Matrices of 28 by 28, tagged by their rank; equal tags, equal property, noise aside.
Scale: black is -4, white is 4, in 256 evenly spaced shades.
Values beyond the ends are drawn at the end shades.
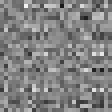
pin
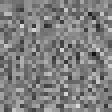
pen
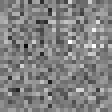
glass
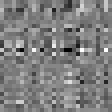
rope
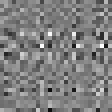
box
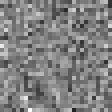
glass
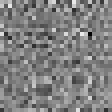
glass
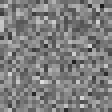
pen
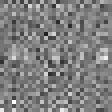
pin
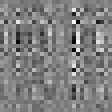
rope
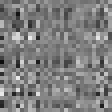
rope
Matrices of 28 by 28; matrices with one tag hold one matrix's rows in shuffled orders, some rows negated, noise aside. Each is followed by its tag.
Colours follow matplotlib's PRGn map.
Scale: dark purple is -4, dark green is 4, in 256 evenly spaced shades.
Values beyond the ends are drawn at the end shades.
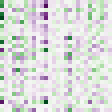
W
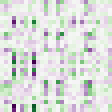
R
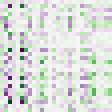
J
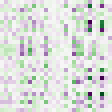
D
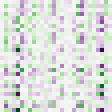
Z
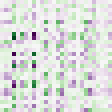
R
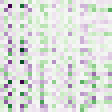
J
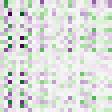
J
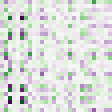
J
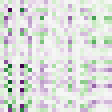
J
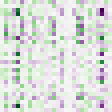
Z
